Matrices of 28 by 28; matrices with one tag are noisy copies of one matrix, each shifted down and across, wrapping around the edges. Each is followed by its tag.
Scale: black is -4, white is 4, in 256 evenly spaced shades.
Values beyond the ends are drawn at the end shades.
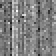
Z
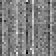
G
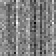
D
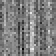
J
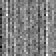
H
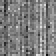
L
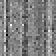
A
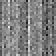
D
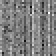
H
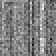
J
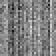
D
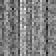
Z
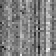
J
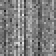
L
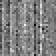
G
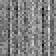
G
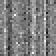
A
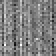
H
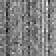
L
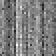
Z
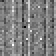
G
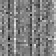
G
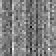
D
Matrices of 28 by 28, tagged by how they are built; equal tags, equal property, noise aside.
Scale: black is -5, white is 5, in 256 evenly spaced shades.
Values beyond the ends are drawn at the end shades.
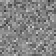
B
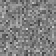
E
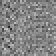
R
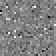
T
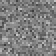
E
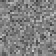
E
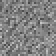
B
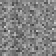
R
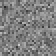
E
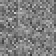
R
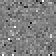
T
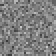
E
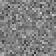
E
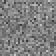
E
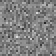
E
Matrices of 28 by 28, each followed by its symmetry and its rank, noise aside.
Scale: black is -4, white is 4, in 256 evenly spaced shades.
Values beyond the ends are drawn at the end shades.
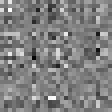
no symmetry, rank four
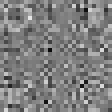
symmetric, rank four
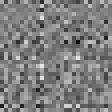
no symmetry, rank four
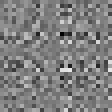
no symmetry, rank three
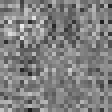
no symmetry, rank four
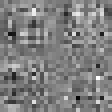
antisymmetric, rank four
